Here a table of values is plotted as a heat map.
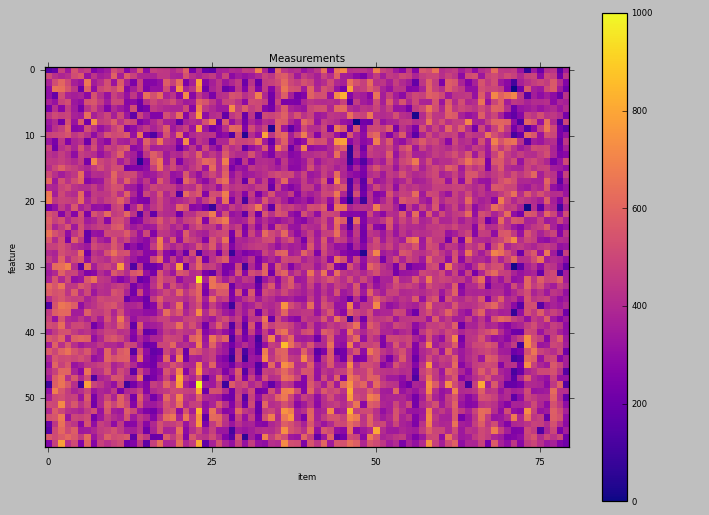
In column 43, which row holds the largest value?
52
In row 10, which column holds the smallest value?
30
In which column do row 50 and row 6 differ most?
28
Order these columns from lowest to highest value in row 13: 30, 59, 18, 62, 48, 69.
48, 18, 30, 59, 62, 69
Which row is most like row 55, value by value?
36
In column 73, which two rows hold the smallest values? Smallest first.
21, 0
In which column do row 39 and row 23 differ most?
46
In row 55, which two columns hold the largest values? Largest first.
50, 36
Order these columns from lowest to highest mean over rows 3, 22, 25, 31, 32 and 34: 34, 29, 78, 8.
78, 34, 8, 29
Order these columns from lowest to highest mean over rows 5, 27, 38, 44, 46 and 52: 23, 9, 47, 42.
47, 42, 9, 23
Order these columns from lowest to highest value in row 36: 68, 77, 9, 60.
77, 60, 9, 68
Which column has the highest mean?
23
